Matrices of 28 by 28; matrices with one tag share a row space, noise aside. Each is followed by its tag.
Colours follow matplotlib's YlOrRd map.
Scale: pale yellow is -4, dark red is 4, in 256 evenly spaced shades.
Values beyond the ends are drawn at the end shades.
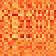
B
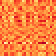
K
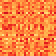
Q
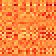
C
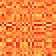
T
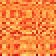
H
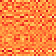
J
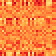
T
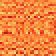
Q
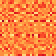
K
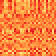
J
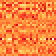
C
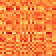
T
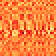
B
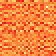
Q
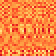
B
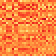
C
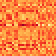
C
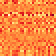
B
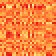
T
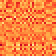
T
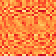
K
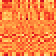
Q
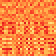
Q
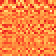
Q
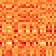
C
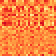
Q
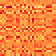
T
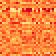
H
